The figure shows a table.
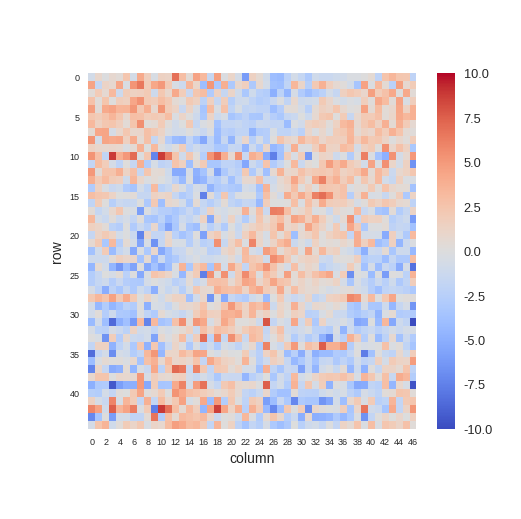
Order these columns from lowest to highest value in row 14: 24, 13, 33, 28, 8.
24, 8, 13, 28, 33
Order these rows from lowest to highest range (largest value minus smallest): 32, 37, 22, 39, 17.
32, 22, 17, 37, 39
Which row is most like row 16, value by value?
14
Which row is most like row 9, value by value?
38
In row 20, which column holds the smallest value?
7
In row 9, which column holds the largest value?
42
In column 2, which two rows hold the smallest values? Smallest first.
33, 27
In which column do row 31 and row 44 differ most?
46
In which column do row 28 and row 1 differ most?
17
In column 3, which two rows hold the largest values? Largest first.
10, 42
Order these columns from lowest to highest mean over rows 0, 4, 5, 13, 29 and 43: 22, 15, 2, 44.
22, 15, 2, 44
